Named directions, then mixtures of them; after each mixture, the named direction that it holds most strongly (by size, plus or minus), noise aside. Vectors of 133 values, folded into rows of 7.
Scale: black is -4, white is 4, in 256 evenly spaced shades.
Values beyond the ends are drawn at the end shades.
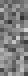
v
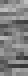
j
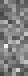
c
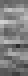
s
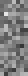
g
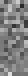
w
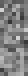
v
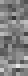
j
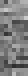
j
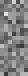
g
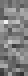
s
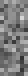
v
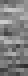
s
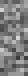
v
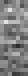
s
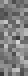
c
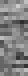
j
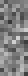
v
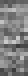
s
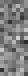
v
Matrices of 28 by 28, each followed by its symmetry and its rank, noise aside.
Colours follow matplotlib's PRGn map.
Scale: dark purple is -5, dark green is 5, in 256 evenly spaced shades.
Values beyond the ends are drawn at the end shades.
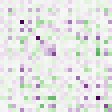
symmetric, rank four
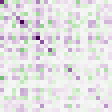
symmetric, rank four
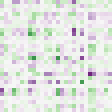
no symmetry, rank three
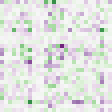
no symmetry, rank six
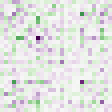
symmetric, rank four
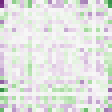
no symmetry, rank three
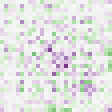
symmetric, rank four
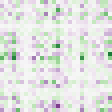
no symmetry, rank three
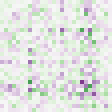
symmetric, rank four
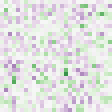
no symmetry, rank six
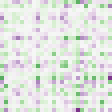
symmetric, rank three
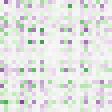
no symmetry, rank three
